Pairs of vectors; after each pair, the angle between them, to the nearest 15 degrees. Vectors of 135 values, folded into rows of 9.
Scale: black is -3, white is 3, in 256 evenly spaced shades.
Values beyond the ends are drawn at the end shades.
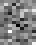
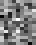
75 degrees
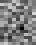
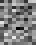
60 degrees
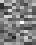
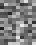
75 degrees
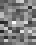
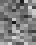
120 degrees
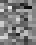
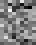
45 degrees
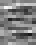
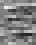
15 degrees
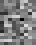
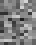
15 degrees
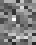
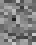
165 degrees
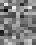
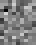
60 degrees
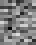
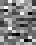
150 degrees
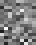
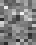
60 degrees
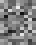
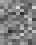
30 degrees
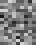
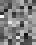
135 degrees
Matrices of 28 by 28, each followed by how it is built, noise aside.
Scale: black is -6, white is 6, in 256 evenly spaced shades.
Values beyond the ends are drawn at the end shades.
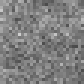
smooth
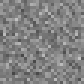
Toeplitz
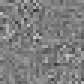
block diagonal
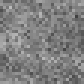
smooth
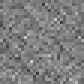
Toeplitz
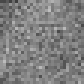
smooth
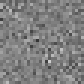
block diagonal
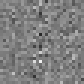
uneven columns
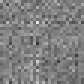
low rank
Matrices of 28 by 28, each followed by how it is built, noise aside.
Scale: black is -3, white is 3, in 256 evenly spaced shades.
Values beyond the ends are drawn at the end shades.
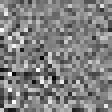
lower triangular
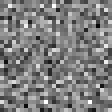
repeating columns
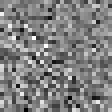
lower triangular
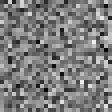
repeating rows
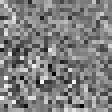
lower triangular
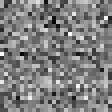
repeating columns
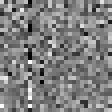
uneven columns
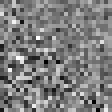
lower triangular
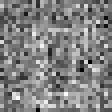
blocks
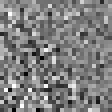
lower triangular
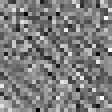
Toeplitz
